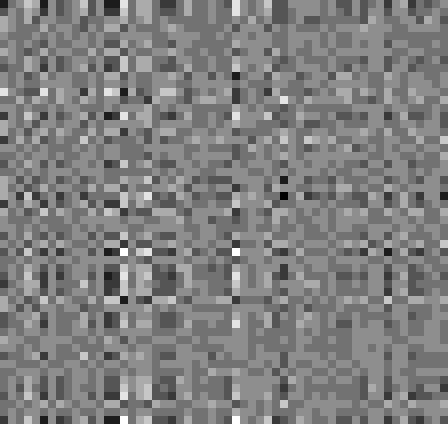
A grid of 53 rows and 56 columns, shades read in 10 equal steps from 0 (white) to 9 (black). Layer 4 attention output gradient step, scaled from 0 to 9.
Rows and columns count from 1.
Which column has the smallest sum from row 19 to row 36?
16
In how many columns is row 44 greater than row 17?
28
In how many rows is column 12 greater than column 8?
6
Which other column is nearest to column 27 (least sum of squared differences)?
42
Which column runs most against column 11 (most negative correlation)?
1
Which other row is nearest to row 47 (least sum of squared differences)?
52
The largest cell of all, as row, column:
25, 36
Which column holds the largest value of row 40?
14
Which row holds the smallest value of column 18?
32
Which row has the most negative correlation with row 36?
12
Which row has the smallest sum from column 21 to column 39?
18
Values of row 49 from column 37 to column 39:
5 4 5
